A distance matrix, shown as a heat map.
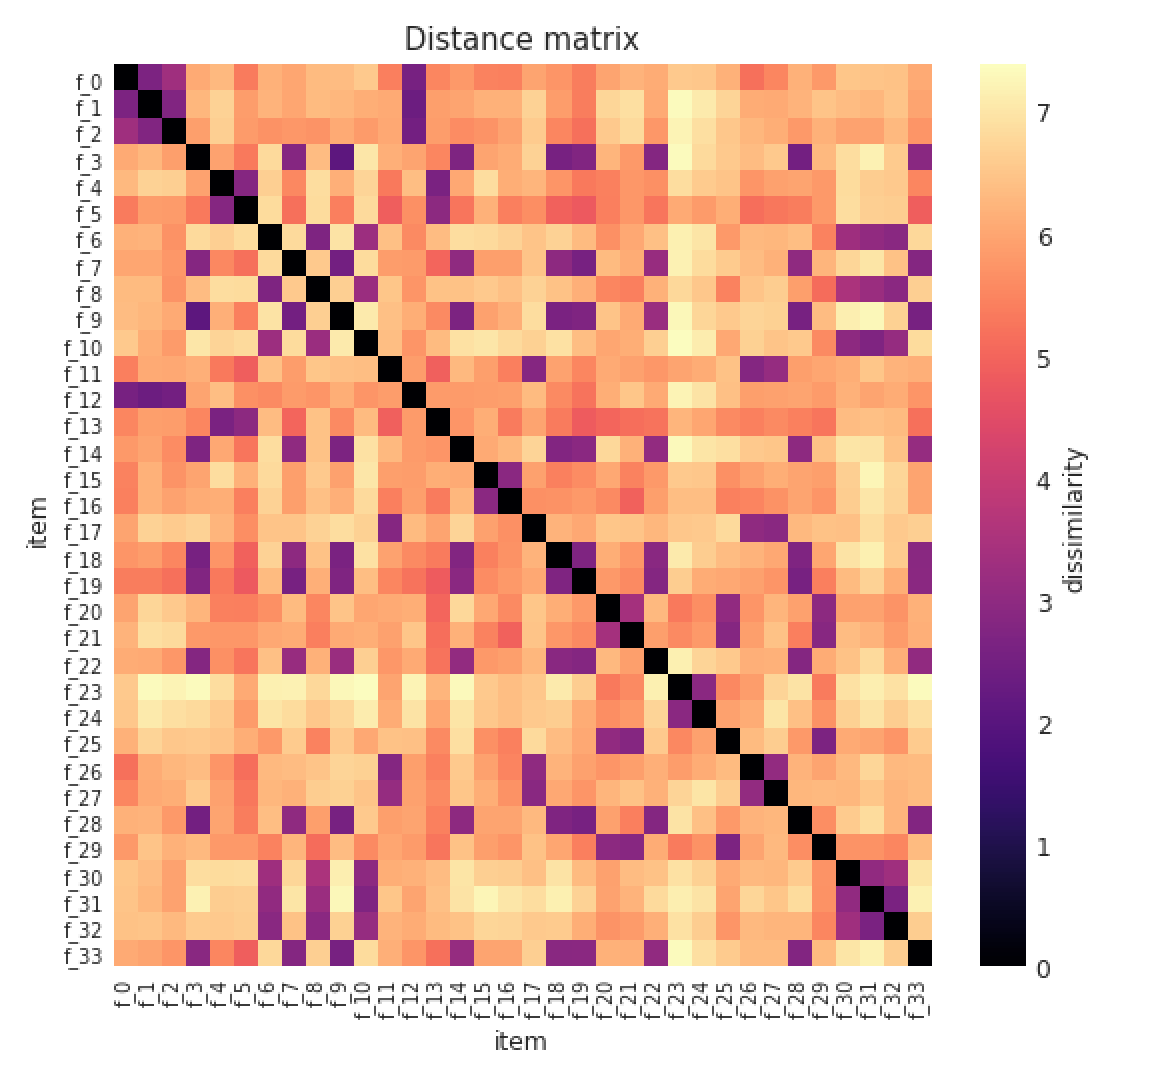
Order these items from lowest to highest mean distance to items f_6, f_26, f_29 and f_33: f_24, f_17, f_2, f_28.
f_28, f_17, f_2, f_24
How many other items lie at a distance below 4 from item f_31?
5
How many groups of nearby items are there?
8
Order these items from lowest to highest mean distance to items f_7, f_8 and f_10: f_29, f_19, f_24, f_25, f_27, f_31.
f_31, f_19, f_29, f_25, f_27, f_24
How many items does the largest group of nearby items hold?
9
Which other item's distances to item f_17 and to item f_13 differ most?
f_4
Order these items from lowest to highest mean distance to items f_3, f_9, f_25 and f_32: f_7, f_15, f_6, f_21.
f_7, f_21, f_6, f_15
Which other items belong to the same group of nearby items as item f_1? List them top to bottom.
f_0, f_2, f_12
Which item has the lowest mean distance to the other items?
f_19
